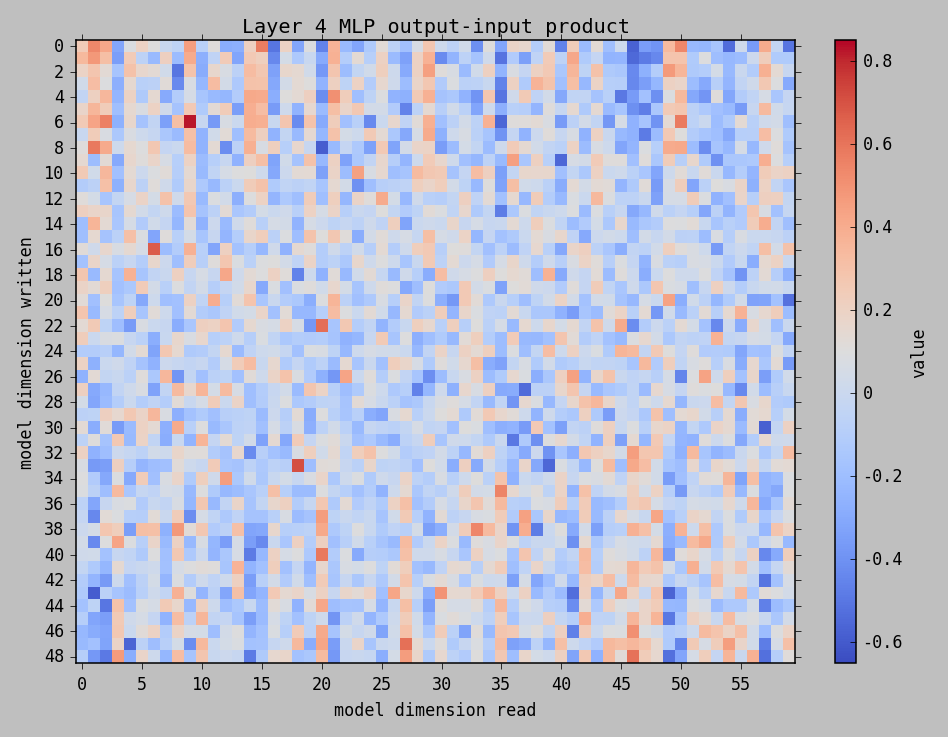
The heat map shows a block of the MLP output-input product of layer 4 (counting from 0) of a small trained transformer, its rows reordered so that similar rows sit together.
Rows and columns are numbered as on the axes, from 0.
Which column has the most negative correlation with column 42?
14
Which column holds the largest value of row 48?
46
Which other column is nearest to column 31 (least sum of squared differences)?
26
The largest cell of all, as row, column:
6, 9
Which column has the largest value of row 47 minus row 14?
27
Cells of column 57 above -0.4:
43
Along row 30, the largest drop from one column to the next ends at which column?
57
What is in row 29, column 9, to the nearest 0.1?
-0.2
